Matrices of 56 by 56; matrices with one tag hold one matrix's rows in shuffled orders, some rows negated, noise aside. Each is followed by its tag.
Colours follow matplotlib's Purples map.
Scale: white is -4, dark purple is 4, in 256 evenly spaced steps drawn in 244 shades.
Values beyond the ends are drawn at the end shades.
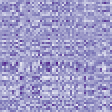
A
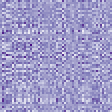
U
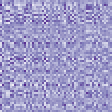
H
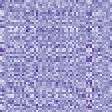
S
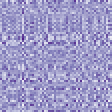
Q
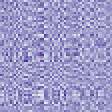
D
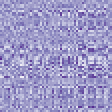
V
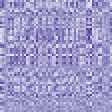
S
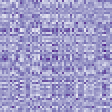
A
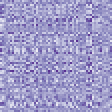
S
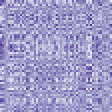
S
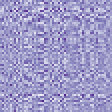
D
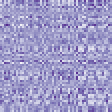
V
